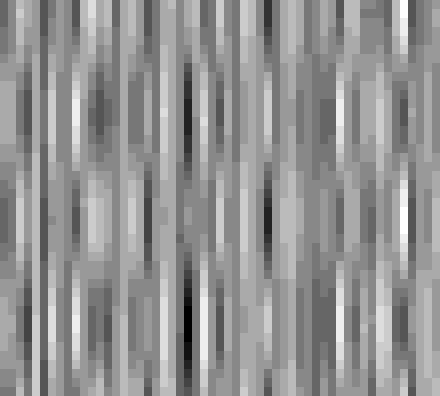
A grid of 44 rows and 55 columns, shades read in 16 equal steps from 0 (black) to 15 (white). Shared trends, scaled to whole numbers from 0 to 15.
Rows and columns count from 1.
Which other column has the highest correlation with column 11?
25
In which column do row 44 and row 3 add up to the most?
51
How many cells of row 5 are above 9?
19
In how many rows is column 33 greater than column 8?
16
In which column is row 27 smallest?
34
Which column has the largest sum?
21
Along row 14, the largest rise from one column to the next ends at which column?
43
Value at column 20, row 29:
9
